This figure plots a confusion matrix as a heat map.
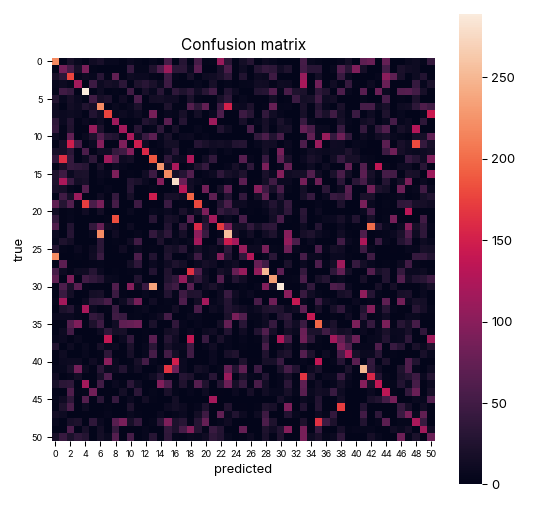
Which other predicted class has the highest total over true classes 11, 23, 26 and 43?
6
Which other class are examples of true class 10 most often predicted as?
36
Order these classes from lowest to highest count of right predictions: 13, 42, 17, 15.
17, 42, 13, 15
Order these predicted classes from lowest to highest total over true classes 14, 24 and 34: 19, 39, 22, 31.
22, 39, 19, 31
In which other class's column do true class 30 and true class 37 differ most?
13
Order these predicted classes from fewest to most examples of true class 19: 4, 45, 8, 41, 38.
45, 38, 8, 41, 4
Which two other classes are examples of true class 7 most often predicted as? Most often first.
50, 13
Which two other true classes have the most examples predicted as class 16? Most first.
40, 14
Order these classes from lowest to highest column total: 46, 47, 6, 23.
46, 47, 6, 23
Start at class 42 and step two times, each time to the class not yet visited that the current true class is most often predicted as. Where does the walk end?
4
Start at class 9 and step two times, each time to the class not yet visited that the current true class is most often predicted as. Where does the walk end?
35
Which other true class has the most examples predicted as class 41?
24
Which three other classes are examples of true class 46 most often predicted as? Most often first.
38, 31, 2
